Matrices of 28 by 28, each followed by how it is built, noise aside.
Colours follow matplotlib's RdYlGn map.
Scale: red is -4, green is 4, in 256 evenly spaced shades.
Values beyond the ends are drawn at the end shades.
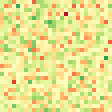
noise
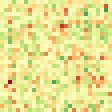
low rank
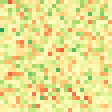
noise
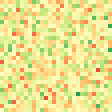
noise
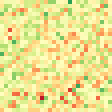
Hankel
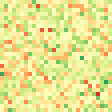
Toeplitz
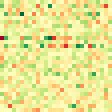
uneven rows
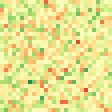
Hankel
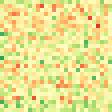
blocks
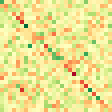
diagonal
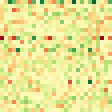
uneven rows
